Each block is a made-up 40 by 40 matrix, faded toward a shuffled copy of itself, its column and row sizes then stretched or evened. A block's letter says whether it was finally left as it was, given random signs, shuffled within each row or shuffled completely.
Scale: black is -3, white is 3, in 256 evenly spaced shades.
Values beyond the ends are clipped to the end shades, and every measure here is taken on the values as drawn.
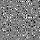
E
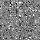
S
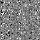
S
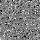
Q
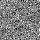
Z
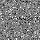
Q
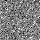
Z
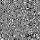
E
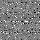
Q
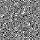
E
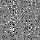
S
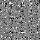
S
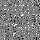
S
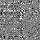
E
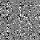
E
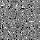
S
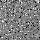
Q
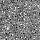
Z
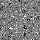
S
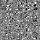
S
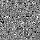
Q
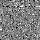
Q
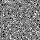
Z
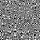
E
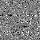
Q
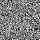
Q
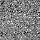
Q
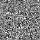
S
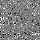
S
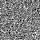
Z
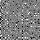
E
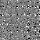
S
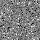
Z
